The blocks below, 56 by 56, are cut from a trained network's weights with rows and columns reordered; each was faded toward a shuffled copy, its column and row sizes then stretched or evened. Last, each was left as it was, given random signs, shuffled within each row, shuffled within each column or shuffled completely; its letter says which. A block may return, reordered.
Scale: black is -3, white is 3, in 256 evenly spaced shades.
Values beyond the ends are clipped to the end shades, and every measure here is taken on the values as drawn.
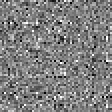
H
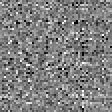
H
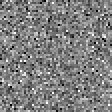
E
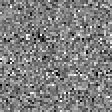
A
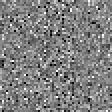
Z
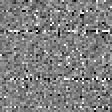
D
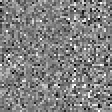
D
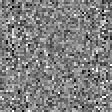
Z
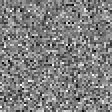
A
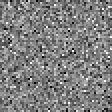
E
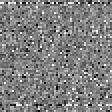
A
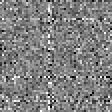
D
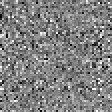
D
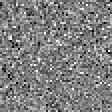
E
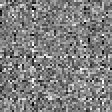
D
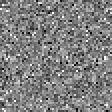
E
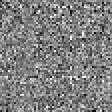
D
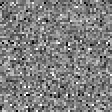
A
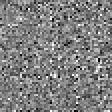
D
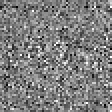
D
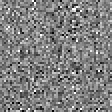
H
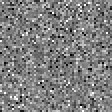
E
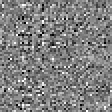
H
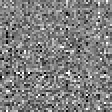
D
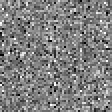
Z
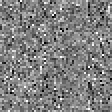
Z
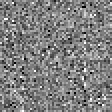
Z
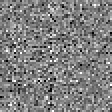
D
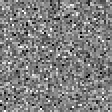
E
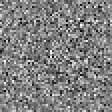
D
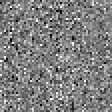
Z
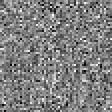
H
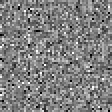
Z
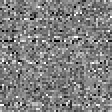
A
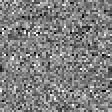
A
